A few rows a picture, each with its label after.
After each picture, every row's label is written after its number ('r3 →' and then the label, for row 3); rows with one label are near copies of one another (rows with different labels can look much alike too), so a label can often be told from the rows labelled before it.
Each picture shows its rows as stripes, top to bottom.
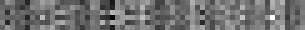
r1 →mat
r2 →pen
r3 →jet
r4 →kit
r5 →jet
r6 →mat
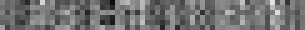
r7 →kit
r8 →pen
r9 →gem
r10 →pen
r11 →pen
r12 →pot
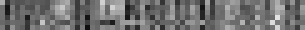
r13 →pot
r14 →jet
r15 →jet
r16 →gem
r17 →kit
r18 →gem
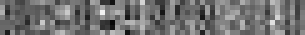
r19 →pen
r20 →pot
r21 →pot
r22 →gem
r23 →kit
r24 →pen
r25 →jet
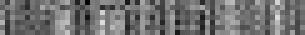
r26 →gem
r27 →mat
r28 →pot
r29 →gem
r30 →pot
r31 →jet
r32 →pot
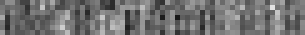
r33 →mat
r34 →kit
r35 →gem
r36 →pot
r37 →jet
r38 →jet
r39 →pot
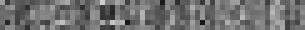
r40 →pot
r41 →mat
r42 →pen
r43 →pen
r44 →jet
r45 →mat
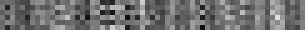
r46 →pen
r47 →jet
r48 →pen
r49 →gem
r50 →mat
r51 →jet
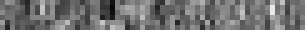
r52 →mat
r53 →kit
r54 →kit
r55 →pen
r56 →pot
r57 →jet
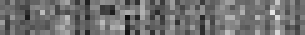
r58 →gem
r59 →pen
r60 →kit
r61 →gem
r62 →pot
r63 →jet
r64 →gem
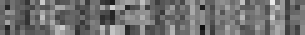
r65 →kit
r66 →jet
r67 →mat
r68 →kit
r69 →mat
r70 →jet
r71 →jet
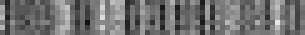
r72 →jet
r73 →pot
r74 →pot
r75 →pot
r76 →gem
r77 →pot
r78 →jet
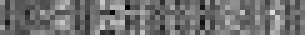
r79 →pot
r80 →jet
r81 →kit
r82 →gem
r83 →jet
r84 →pot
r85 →pen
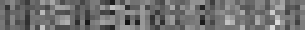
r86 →mat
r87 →jet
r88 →kit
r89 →gem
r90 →gem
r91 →kit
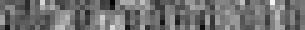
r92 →kit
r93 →mat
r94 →gem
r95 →pot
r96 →pot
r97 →jet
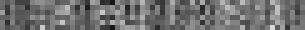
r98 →pen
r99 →gem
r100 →pot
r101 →pen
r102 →jet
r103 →kit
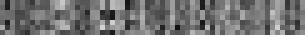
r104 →jet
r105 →jet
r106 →pen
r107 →pen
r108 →jet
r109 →pot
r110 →mat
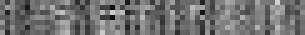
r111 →gem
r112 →mat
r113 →jet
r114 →pen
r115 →pot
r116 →gem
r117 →pot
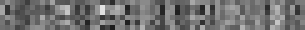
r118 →mat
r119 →pot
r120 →pot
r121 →mat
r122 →gem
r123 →pen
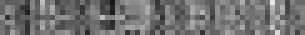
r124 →kit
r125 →mat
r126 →mat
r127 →pot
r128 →mat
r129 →kit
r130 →gem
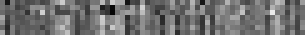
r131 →jet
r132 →pen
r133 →kit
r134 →pot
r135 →pot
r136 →jet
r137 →pot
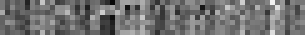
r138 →kit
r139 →gem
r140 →pot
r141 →pen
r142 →mat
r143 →pen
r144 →kit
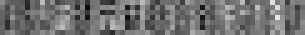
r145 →kit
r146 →gem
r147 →pen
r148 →gem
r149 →jet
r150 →jet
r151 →mat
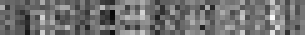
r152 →kit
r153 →pot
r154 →pen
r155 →kit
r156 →mat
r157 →gem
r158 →kit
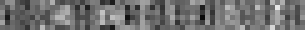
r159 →mat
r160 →gem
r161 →pot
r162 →jet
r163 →pot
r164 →kit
